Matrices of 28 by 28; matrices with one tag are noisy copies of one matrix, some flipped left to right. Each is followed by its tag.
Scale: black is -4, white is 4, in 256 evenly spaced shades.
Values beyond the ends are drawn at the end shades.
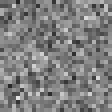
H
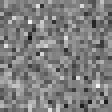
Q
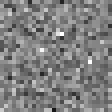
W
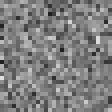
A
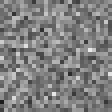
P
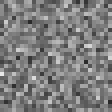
P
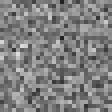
P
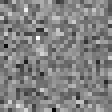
W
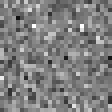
A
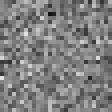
A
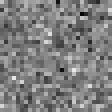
H
